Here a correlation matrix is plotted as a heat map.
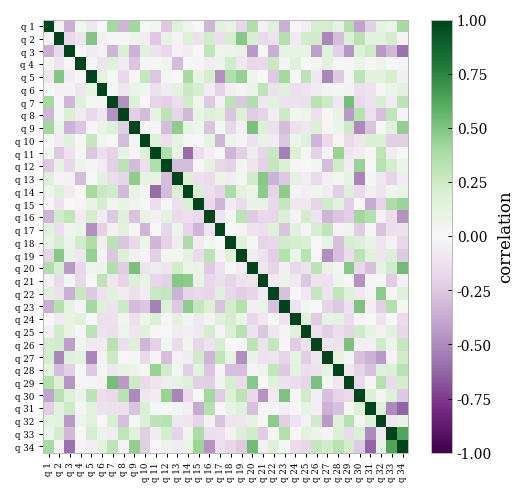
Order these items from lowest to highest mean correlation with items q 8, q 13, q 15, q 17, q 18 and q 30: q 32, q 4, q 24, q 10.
q 32, q 10, q 4, q 24
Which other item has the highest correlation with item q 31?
q 16
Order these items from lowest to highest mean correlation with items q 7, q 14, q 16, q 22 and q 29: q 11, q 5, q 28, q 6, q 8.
q 8, q 11, q 28, q 6, q 5
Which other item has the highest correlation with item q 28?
q 11
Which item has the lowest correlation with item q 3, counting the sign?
q 34
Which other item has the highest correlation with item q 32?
q 22
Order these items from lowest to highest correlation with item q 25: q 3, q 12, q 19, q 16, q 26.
q 26, q 12, q 3, q 16, q 19
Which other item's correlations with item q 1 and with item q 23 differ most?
q 30
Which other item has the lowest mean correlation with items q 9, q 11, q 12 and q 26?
q 3
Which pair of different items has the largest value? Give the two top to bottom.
q 33, q 34
